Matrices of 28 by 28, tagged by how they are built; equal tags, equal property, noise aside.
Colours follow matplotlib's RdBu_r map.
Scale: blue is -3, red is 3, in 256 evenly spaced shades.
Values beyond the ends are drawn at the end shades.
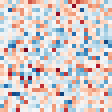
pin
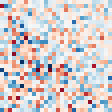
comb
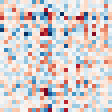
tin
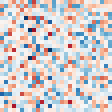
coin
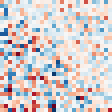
comb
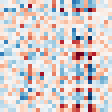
tin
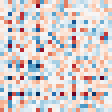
tin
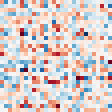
tin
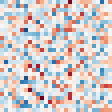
coin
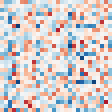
coin
